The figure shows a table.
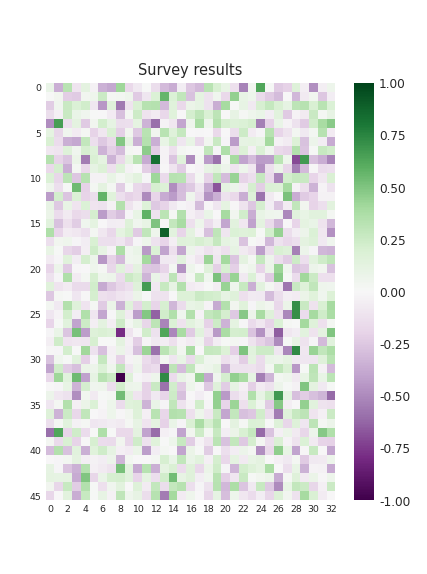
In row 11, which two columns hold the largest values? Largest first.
3, 27
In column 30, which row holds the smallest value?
0
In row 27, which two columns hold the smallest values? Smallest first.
8, 26
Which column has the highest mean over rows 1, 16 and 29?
13
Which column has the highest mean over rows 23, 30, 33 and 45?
29
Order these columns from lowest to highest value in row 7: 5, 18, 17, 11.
17, 5, 18, 11
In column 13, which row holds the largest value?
16
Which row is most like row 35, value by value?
21
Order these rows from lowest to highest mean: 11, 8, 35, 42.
8, 11, 42, 35
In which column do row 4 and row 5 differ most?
1
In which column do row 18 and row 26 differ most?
28
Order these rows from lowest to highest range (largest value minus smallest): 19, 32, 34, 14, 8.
19, 14, 34, 8, 32
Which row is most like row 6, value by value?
42
